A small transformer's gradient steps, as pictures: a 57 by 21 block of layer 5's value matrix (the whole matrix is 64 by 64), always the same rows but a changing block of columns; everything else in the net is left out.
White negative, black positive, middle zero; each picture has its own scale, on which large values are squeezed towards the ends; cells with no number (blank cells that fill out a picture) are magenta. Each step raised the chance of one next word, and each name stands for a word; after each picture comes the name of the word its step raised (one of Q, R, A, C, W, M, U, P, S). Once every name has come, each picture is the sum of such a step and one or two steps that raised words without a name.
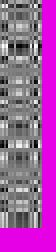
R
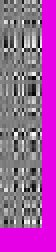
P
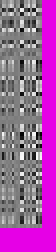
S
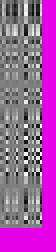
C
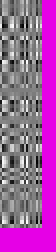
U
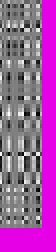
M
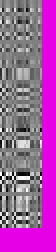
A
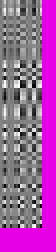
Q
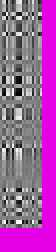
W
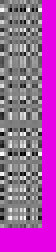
A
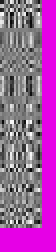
P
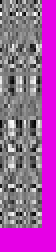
R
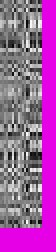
P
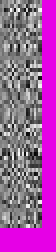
Q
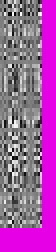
C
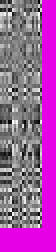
A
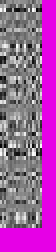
R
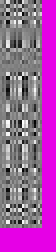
P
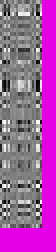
Q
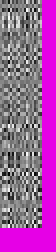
A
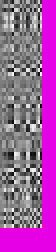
A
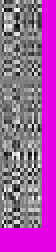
A
